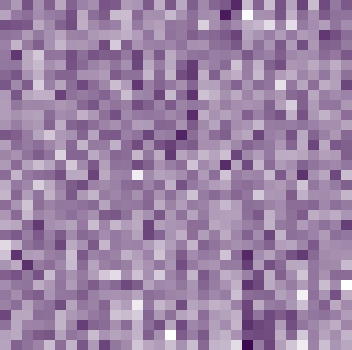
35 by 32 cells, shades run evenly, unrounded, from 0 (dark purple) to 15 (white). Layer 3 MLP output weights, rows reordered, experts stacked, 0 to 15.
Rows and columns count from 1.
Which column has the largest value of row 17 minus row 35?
10
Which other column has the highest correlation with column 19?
24
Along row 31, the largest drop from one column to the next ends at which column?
14
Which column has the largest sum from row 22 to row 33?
13
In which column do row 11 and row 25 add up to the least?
9
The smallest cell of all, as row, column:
35, 23
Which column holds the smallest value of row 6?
2
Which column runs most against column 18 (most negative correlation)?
19
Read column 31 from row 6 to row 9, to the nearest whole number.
7 10 9 9
